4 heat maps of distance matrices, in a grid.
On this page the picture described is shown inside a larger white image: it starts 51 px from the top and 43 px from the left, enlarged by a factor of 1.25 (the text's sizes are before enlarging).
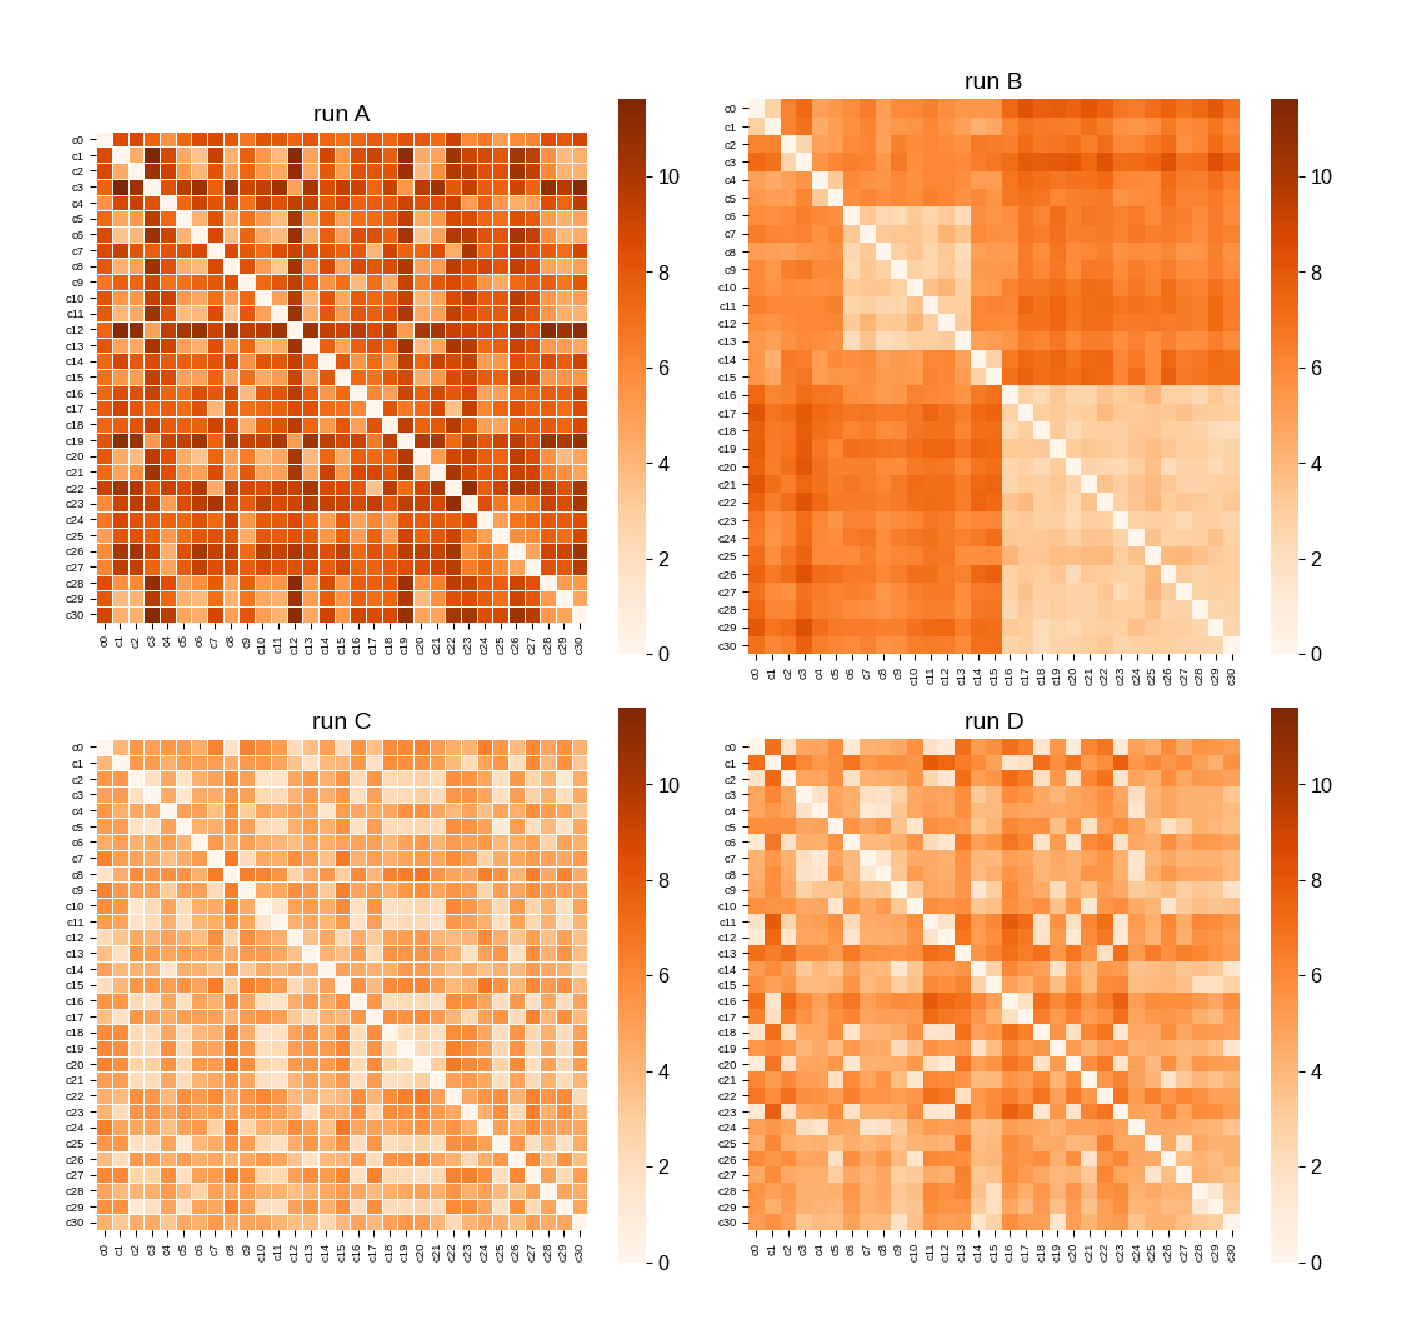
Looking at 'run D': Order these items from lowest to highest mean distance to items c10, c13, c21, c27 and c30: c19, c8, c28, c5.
c5, c19, c28, c8
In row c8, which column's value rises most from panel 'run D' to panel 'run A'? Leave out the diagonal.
c3
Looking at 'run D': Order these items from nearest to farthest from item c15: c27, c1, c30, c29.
c29, c30, c27, c1
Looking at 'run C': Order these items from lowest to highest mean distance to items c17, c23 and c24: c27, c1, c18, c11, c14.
c1, c14, c11, c18, c27
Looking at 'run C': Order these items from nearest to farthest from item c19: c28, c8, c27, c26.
c27, c28, c26, c8
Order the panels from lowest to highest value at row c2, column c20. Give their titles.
run D, run C, run A, run B
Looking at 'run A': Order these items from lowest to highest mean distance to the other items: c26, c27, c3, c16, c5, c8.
c5, c8, c16, c27, c26, c3
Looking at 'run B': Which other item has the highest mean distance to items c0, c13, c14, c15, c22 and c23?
c3
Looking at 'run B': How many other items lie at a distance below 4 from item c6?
7
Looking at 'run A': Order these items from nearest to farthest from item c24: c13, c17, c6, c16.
c16, c17, c13, c6
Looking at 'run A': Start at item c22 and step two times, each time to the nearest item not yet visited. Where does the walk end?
c7
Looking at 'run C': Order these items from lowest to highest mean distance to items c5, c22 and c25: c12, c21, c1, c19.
c21, c19, c12, c1
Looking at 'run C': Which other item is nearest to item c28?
c6
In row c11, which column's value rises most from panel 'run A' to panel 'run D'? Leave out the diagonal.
c1
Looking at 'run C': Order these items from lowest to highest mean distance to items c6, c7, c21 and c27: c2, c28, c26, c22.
c2, c28, c26, c22
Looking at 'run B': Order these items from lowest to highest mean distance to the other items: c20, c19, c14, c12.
c20, c19, c12, c14
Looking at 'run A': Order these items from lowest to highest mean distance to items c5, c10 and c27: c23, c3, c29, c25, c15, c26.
c29, c15, c25, c26, c23, c3
